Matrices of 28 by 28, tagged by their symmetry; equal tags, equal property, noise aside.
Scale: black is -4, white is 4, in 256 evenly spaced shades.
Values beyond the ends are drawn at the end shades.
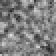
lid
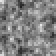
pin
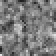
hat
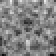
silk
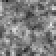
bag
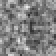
pin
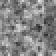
pin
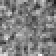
bag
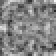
pin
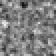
bag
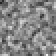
lid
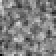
hat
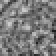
lid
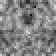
silk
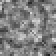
lid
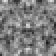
silk
